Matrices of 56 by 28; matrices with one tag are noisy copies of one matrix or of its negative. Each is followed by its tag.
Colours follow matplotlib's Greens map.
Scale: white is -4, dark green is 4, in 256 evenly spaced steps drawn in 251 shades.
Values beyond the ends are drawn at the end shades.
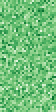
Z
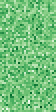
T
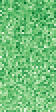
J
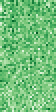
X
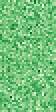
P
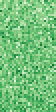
J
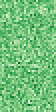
T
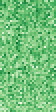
J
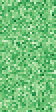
P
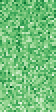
J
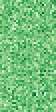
P
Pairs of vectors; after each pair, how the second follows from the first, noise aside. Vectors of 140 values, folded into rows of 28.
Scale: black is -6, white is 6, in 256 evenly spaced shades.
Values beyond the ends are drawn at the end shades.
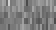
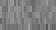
reversed, negated, shrunk.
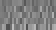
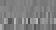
wrapped around, partly zeroed.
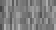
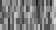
reversed, negated, scaled up.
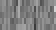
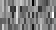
wrapped around, scaled up.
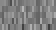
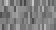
reversed, negated.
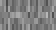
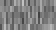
wrapped around.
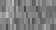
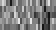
reversed, negated, scaled up.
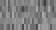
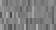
wrapped around, partly zeroed.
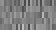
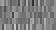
reversed, negated.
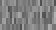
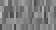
reversed.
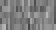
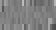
wrapped around, negated, partly zeroed.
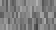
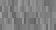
reversed, negated, shrunk.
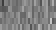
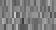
wrapped around.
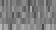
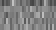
reversed, negated.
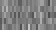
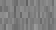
reversed, negated, shrunk.
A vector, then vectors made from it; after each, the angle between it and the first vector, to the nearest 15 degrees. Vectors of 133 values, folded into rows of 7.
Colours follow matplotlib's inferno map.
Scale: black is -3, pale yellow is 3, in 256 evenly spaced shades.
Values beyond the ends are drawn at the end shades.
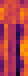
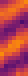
90 degrees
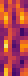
60 degrees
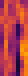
30 degrees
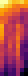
105 degrees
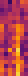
150 degrees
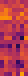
60 degrees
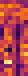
45 degrees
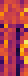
30 degrees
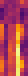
165 degrees
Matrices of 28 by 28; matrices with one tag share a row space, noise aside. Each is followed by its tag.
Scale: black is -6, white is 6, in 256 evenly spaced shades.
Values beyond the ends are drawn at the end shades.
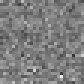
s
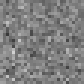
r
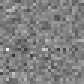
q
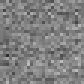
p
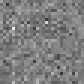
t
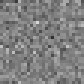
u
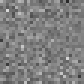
r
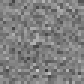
t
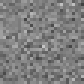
s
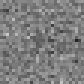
p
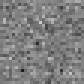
p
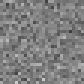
u
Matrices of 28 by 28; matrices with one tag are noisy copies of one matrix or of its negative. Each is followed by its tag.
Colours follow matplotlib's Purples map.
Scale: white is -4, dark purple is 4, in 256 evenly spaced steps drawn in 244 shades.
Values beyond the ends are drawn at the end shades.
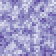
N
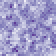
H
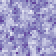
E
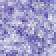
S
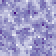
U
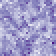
U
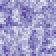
E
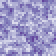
S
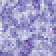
U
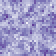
N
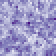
S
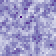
N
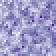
H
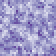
S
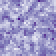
N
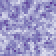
N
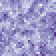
N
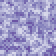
S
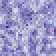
E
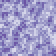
H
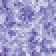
E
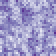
E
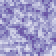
S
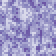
E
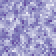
H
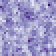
E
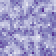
N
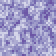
H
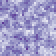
N
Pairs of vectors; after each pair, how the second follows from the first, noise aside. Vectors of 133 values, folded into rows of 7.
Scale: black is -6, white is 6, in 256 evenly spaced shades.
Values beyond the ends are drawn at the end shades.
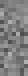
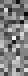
wrapped around, scaled up.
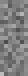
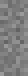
shrunk.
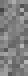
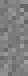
shrunk.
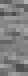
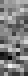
wrapped around, scaled up.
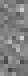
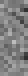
wrapped around, negated.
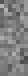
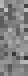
sign-scrambled.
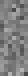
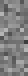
wrapped around.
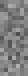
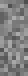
negated.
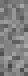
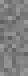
reversed, negated, shrunk.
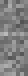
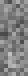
sign-scrambled.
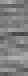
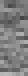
wrapped around, negated.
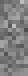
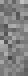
sign-scrambled.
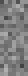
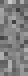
wrapped around.
